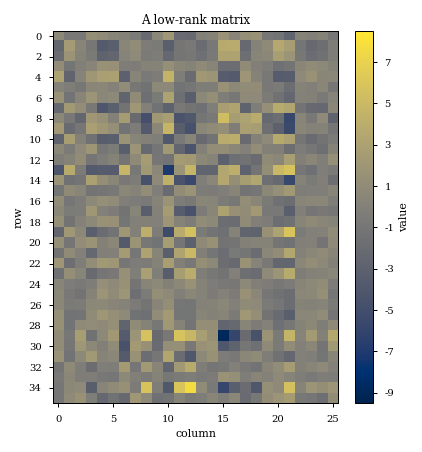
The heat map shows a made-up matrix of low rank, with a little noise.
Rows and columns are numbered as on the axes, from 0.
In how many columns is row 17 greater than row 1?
13
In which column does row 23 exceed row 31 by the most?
12
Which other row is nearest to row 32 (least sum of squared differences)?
21
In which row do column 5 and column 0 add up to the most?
4
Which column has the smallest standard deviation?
22
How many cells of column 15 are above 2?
8
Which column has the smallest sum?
6
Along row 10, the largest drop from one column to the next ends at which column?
17
